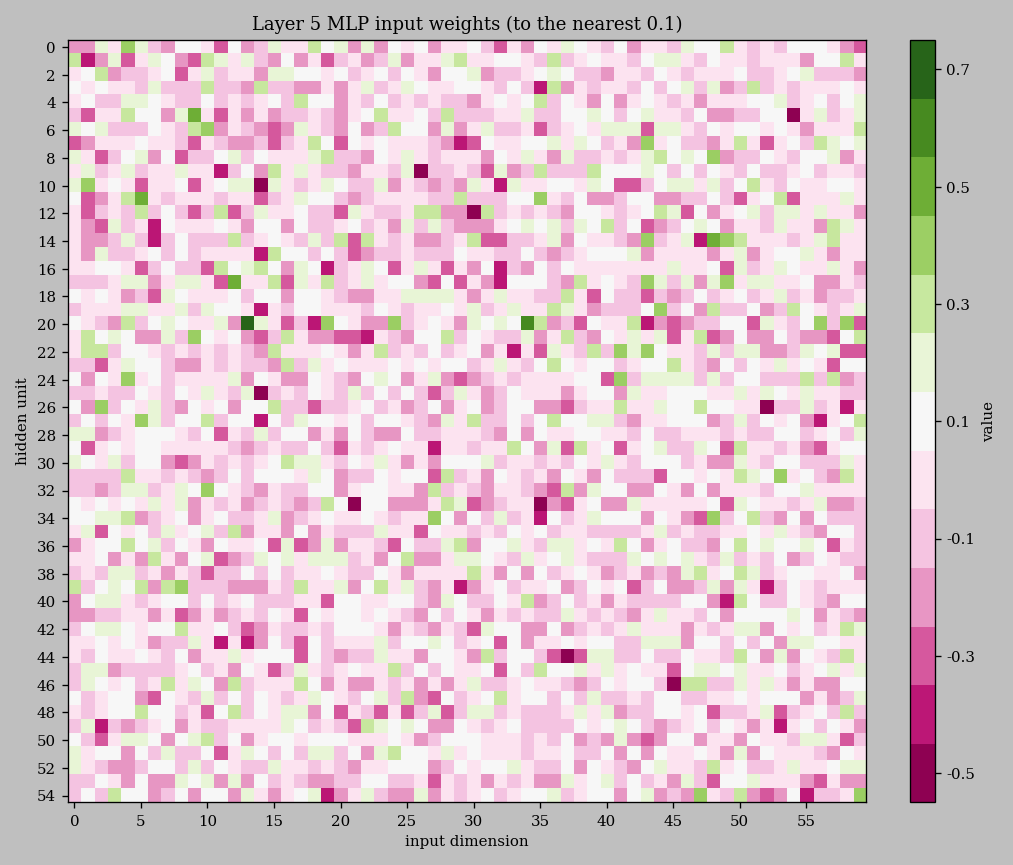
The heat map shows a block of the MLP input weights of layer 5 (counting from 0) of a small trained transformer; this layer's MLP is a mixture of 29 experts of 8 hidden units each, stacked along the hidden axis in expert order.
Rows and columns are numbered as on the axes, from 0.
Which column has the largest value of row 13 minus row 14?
47
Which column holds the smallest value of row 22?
33
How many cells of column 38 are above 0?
18
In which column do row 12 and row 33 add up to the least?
30
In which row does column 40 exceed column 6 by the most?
13
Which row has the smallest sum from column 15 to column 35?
53
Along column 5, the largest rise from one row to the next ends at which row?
11
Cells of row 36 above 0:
30
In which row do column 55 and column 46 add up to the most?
24
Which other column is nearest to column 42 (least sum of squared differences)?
34
